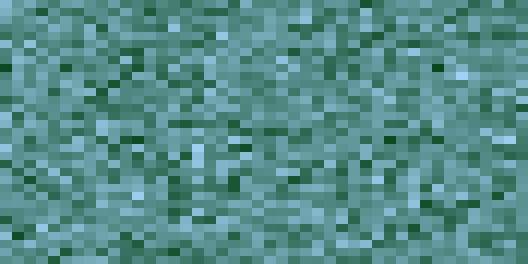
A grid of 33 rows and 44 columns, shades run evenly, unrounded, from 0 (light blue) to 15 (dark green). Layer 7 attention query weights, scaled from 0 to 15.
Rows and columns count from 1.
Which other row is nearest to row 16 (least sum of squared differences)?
24
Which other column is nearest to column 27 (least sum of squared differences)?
22
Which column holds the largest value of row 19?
21
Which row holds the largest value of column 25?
23
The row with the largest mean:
2
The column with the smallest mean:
19
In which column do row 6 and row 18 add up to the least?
20
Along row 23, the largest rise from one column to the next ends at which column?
33
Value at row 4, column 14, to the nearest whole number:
11
